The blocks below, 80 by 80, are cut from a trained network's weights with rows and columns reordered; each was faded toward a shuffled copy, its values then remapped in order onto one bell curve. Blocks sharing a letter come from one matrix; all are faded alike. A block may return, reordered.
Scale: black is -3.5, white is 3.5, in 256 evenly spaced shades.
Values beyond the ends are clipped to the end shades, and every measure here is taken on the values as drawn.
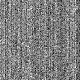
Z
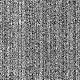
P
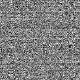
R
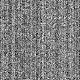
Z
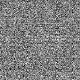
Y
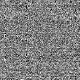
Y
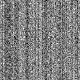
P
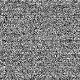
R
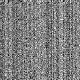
P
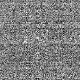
R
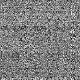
R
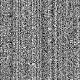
Z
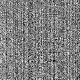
P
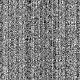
P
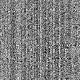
Z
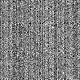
P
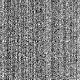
P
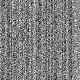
P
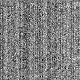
P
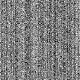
P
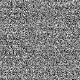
Y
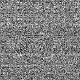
R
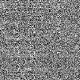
Y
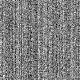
Z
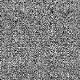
Y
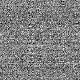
R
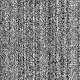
Z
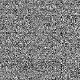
Y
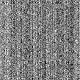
P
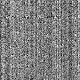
Z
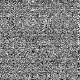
R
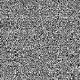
Y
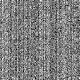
Z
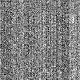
Z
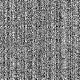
P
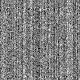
P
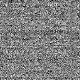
R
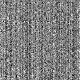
P
